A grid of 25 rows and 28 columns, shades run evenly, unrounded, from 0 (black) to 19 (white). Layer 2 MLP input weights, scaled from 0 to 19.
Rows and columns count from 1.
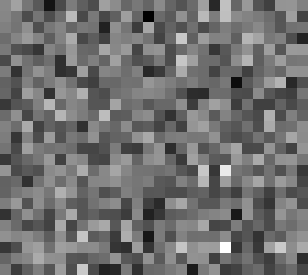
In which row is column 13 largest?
23
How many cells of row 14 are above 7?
17
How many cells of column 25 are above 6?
17
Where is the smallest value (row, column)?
2, 14
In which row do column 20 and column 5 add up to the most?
10
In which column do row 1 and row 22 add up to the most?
21
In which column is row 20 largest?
7
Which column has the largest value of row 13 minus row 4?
28
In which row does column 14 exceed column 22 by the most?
8
